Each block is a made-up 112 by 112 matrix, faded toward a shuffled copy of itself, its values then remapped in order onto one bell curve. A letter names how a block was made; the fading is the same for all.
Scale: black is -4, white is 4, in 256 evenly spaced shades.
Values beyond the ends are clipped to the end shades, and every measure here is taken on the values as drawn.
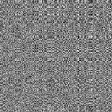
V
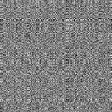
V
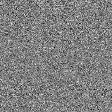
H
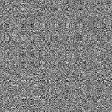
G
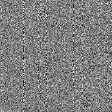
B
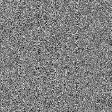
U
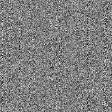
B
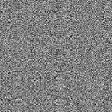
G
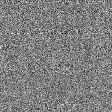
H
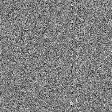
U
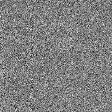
U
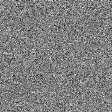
H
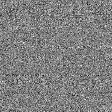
H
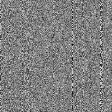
B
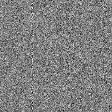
U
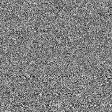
H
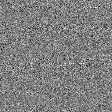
H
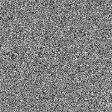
H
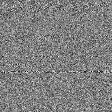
H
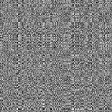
V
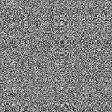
G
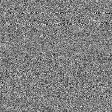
H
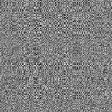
V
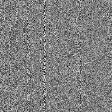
B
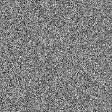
U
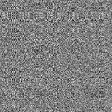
G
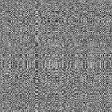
V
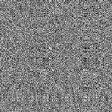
G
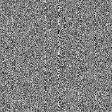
B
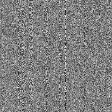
B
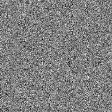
U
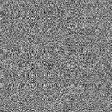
G
